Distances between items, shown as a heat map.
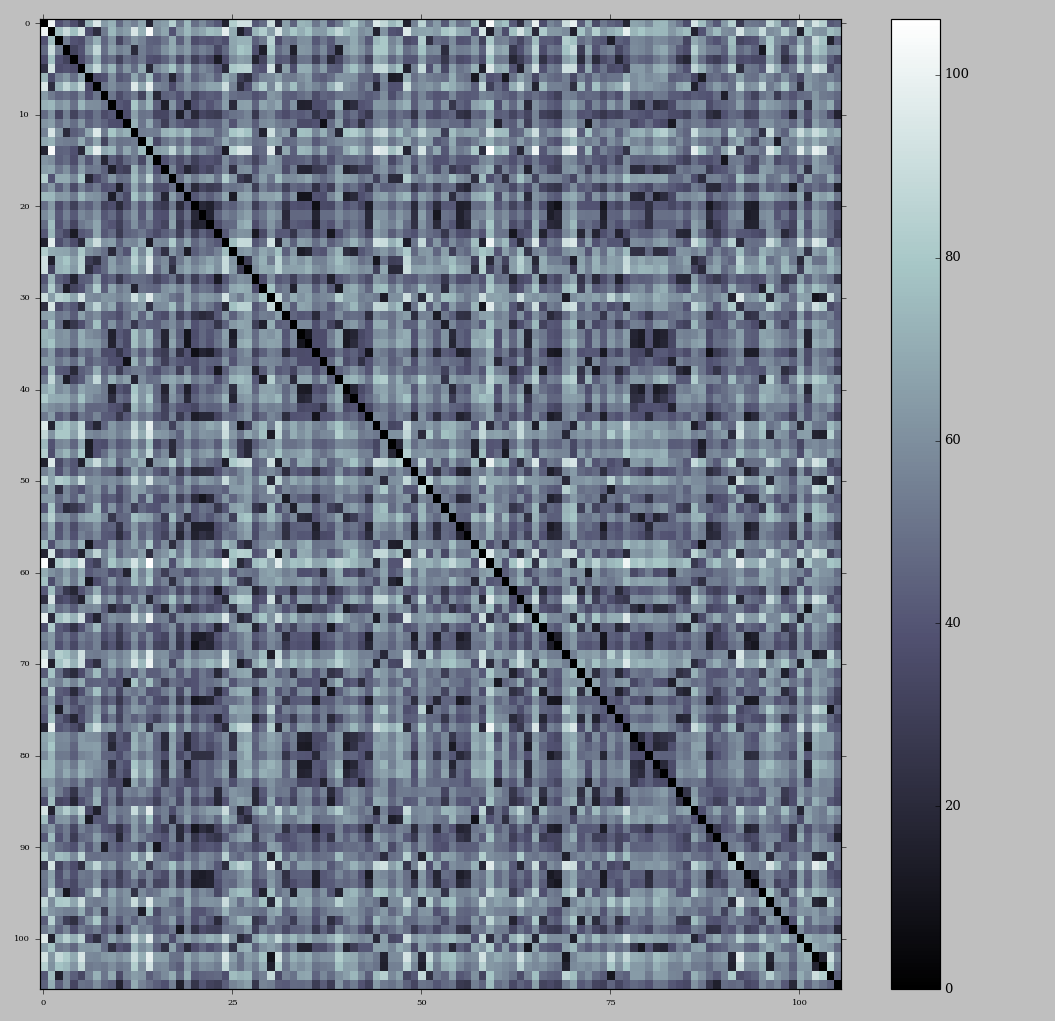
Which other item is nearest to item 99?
18
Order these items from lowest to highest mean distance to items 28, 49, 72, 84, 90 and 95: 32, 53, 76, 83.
76, 53, 83, 32
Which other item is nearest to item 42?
83
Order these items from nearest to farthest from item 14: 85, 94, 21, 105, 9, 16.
85, 105, 94, 21, 16, 9
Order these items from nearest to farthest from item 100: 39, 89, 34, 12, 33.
34, 89, 33, 39, 12
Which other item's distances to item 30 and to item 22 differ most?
102
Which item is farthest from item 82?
12
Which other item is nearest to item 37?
11
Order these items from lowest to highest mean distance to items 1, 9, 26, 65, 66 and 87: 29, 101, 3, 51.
101, 51, 29, 3
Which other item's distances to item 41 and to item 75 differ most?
104
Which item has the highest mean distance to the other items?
59
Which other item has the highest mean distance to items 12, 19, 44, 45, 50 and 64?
14
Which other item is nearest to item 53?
33
